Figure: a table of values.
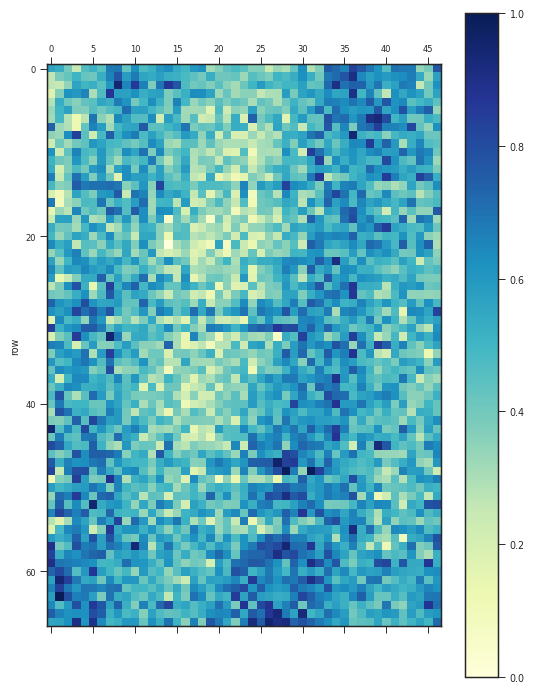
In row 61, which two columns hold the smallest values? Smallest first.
16, 15
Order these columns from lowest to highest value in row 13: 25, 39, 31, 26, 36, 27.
26, 25, 27, 36, 39, 31
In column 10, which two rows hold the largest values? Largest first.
57, 2
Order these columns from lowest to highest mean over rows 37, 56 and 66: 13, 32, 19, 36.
13, 36, 19, 32
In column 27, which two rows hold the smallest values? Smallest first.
32, 49
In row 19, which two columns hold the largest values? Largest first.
40, 39
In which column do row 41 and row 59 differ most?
0
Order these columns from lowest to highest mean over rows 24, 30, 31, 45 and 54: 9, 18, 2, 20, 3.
18, 20, 9, 2, 3
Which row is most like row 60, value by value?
62
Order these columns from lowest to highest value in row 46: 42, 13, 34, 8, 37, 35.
42, 34, 37, 35, 8, 13
